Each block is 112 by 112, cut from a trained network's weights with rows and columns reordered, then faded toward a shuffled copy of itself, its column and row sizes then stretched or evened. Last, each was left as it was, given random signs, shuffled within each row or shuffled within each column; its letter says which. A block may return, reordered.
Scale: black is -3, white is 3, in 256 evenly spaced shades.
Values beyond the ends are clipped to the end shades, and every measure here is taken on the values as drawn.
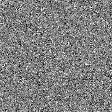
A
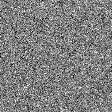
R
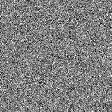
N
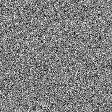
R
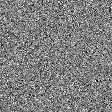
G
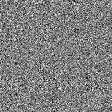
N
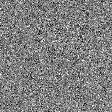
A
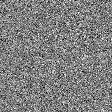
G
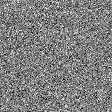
G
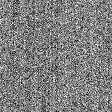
R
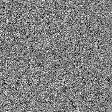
A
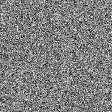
N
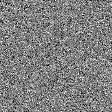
R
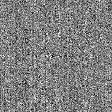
N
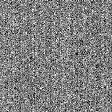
N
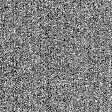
R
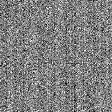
N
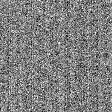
R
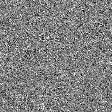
A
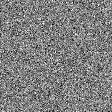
G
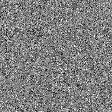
A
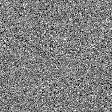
A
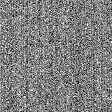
R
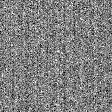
R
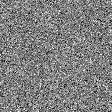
G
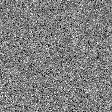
G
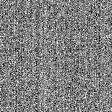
R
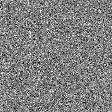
A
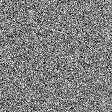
G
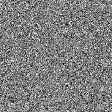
N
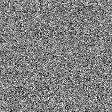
A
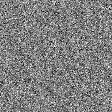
R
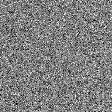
N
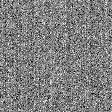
R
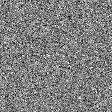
G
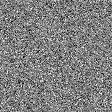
G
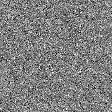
R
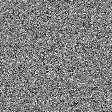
A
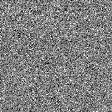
N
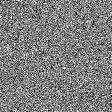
G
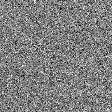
A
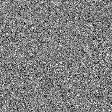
A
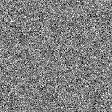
N
